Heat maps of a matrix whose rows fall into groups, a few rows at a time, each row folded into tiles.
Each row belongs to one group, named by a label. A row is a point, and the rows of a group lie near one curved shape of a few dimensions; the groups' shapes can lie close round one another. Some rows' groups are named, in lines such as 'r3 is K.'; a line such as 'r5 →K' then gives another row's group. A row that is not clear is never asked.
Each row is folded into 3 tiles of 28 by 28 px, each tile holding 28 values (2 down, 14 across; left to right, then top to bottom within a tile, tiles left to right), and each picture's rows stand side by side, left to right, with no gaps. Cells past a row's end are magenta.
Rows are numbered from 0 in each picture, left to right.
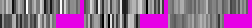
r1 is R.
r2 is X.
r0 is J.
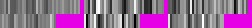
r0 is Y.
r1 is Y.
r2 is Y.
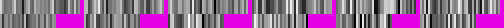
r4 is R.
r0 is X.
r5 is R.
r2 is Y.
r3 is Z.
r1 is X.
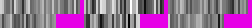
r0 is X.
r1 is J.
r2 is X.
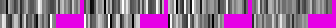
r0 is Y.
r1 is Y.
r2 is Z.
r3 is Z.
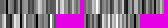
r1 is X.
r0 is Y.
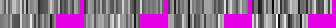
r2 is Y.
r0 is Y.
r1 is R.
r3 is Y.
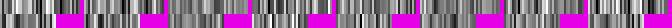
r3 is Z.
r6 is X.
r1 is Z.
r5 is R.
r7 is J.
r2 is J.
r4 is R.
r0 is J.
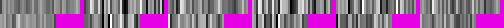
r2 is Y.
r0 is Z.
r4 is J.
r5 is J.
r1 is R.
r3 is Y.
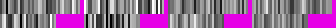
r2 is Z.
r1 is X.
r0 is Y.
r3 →Y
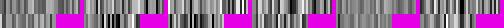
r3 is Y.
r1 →R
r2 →X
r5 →R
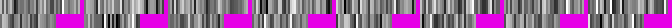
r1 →R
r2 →Y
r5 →Z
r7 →Z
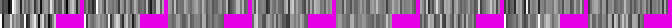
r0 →Y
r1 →Y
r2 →Z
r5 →Z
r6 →Y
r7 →R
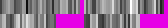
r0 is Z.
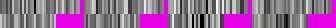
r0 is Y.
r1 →J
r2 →R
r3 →R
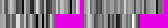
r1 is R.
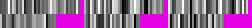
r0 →Z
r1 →Y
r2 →X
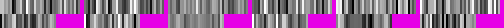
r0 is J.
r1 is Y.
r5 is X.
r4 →R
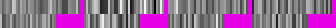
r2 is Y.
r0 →Y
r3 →R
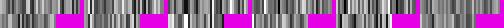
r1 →R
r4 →J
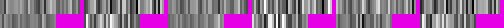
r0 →Z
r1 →Z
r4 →X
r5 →Z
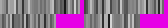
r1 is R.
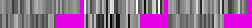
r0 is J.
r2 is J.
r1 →X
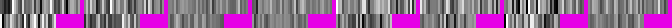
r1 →J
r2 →Z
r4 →X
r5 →X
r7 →J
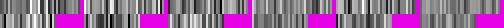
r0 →R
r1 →X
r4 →J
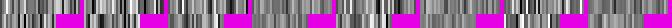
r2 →R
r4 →R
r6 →Z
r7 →Z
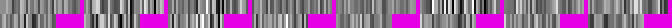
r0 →R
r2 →R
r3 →R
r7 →J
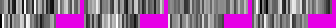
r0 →Z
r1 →X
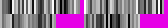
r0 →J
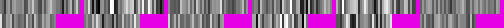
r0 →Y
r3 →R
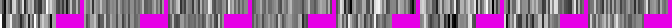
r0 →Y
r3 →R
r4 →X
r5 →R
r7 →Z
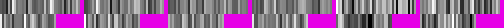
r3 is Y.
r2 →Y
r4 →R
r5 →X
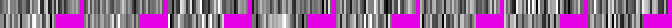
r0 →R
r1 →R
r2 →Y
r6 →J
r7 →R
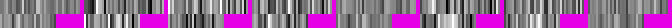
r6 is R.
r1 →Y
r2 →X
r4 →Y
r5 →X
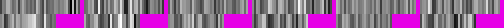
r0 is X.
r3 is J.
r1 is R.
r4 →Z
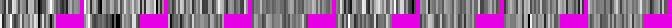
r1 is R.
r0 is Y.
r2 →Z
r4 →X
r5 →Z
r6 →R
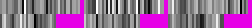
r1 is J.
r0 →Y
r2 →R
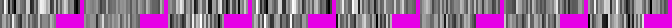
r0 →X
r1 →Z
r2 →X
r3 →X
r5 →R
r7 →Z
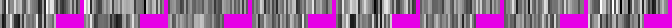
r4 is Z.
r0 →Z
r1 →R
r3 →J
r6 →J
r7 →J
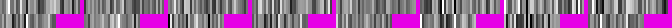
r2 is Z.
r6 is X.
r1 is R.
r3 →Y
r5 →Y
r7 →X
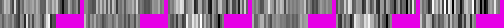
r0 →R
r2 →X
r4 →X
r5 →J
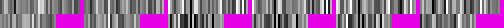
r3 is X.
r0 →X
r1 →Y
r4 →X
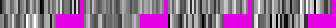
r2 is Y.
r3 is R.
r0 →R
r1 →Y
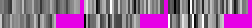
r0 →Y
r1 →J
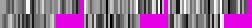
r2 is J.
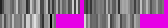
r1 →Y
